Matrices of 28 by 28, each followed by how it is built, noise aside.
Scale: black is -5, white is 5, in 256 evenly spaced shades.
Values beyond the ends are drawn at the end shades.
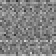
repeating columns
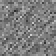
Hankel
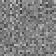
low rank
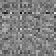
low rank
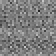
repeating columns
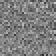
low rank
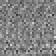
repeating columns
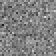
noise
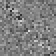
banded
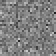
repeating rows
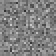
low rank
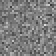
noise
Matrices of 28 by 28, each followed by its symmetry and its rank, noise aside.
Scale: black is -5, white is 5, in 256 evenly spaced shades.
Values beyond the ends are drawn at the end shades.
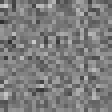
no symmetry, rank five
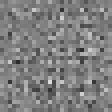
antisymmetric, rank six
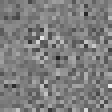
symmetric, rank seven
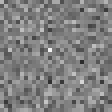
symmetric, rank five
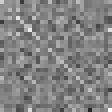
symmetric, rank five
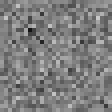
symmetric, rank seven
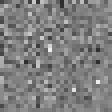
no symmetry, rank five
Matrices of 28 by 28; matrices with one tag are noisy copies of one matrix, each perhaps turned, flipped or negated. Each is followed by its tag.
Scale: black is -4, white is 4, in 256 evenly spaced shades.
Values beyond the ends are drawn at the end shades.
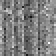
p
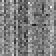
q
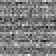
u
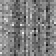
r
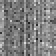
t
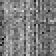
t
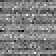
u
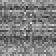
r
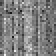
p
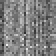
t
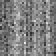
r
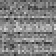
p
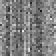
r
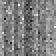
p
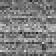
p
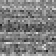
p
